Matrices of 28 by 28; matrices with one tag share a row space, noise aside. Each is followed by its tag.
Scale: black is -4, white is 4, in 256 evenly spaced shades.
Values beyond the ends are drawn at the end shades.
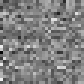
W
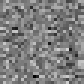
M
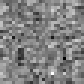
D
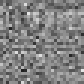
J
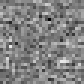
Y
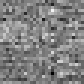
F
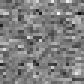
D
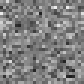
Y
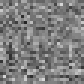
J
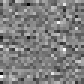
W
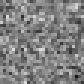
J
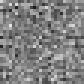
Y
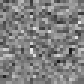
M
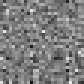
M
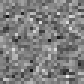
M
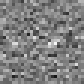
M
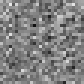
Y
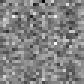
M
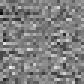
W
